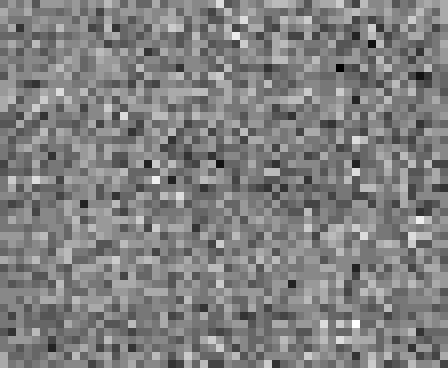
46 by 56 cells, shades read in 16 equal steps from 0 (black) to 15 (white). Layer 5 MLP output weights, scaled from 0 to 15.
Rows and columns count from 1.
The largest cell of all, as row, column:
41, 45
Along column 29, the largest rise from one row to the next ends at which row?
2
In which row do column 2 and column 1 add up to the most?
13
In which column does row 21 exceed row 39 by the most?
26
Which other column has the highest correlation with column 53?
54
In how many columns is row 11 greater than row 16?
19
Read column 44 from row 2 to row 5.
10 10 5 6
